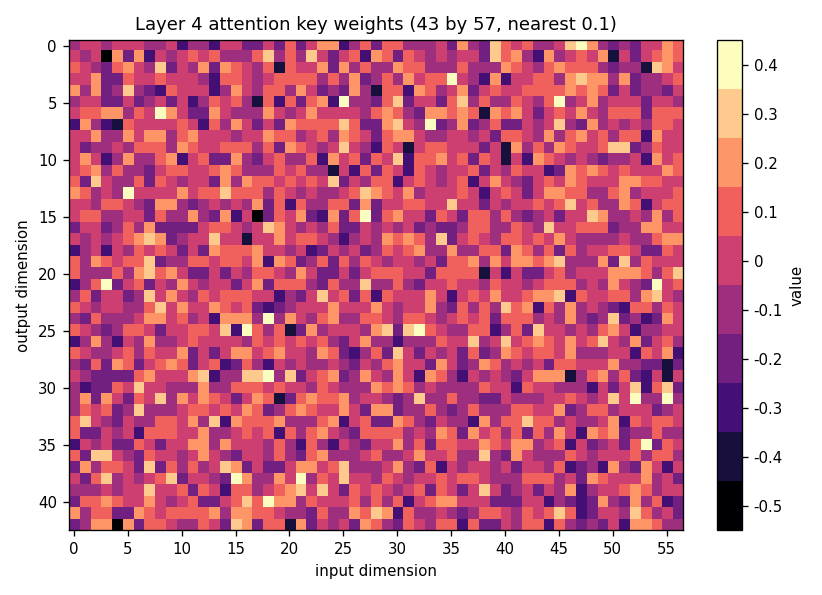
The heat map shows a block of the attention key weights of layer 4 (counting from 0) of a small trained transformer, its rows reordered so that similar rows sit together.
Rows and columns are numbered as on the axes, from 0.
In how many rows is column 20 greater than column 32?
22
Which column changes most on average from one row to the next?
18
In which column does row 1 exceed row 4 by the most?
28
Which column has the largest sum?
45
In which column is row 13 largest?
5
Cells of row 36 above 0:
17
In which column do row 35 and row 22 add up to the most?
53
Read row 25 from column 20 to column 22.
-0.4 -0.2 0.2
